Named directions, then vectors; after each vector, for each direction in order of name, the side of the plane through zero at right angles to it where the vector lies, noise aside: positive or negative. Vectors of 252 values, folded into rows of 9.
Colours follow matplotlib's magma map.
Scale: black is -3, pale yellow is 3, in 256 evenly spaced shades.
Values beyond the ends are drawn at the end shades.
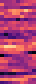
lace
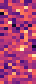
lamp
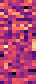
positive, negative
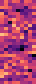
negative, negative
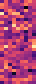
positive, negative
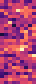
positive, positive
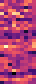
positive, negative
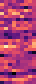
positive, negative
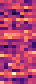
negative, positive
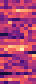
positive, positive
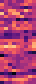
positive, negative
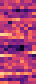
negative, negative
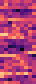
negative, negative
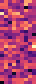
positive, negative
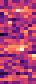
positive, positive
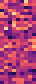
positive, negative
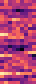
negative, negative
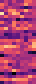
positive, negative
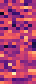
negative, positive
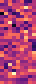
negative, positive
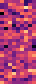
negative, positive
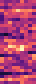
positive, positive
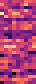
positive, negative
